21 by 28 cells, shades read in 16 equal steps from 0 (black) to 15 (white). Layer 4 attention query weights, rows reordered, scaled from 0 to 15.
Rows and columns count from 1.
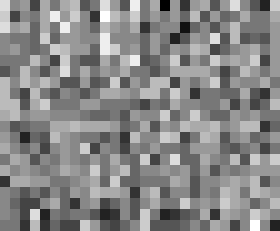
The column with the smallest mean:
27
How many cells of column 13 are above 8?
6
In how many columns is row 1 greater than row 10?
14
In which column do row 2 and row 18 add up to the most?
11
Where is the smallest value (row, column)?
1, 17
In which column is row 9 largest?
18
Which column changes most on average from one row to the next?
22
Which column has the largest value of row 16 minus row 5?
10
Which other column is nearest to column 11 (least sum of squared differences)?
8
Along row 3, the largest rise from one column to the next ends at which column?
7
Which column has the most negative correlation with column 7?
15
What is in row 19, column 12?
6
